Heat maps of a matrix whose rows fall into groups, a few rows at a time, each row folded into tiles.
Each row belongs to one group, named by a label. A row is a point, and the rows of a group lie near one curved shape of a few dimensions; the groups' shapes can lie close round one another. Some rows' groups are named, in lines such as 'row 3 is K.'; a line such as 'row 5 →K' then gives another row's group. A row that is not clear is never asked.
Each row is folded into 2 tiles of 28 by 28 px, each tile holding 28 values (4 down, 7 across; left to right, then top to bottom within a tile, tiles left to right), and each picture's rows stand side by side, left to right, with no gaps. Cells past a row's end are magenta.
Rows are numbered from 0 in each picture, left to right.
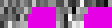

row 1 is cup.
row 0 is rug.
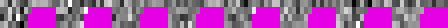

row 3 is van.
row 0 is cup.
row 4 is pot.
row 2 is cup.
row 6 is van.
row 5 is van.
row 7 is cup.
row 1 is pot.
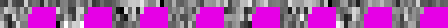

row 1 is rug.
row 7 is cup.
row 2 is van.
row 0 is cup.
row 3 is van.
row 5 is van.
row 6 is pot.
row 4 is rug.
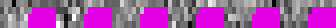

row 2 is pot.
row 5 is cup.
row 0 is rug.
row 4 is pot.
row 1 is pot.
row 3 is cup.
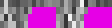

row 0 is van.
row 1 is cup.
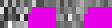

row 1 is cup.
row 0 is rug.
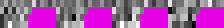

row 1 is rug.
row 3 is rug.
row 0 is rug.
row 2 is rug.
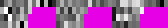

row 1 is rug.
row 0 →van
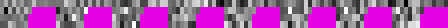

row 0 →rug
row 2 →van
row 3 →pot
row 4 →cup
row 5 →cup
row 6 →cup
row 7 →rug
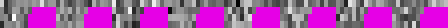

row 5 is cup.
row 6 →cup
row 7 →van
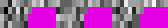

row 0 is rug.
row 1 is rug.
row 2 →rug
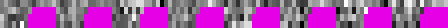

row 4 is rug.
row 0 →van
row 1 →cup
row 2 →van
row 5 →cup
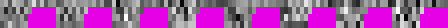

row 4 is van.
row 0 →rug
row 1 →van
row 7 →van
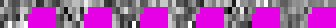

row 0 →rug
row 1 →van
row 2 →van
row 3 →van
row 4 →rug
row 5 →van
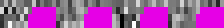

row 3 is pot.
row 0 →rug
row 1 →rug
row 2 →van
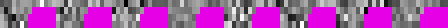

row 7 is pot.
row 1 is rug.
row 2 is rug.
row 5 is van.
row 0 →van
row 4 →cup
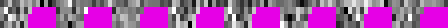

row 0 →van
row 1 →pot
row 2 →rug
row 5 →pot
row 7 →cup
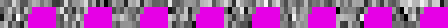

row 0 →cup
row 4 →rug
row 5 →cup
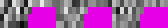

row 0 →cup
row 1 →cup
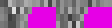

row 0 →van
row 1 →van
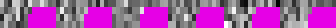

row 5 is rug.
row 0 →cup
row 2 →pot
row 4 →cup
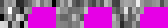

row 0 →cup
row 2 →van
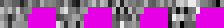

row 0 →pot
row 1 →cup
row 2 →rug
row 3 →pot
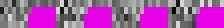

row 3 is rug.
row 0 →rug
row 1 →rug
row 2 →van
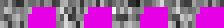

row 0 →cup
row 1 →van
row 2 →pot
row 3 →cup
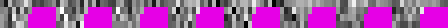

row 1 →van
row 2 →van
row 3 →van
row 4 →van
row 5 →van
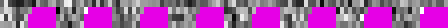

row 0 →van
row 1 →pot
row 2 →van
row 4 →pot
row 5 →cup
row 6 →rug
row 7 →pot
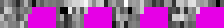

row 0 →van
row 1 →van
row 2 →pot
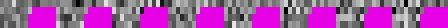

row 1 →pot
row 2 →pot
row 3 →van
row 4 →rug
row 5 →rug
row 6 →rug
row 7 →rug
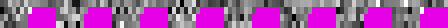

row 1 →cup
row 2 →rug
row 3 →rug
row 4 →rug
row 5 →van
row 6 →rug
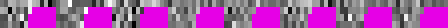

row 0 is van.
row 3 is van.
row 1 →pot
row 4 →rug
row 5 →van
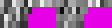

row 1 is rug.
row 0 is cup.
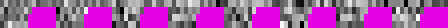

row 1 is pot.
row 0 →rug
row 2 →cup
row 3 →pot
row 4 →van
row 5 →cup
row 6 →pot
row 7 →rug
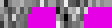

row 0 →cup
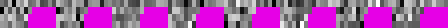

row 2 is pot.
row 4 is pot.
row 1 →rug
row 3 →van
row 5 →van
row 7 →cup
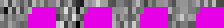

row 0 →rug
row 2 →van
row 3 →pot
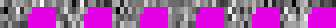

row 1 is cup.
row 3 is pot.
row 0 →rug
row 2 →rug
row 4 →van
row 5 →rug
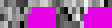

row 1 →van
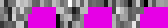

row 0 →cup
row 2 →van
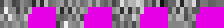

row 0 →van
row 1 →rug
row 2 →van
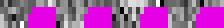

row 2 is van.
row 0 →van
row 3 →van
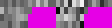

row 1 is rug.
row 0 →pot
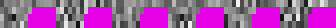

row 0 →van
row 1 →van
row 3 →van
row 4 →pot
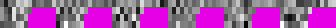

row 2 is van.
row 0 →cup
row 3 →rug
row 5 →pot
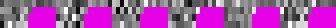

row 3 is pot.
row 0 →rug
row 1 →cup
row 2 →rug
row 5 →rug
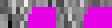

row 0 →van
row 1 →cup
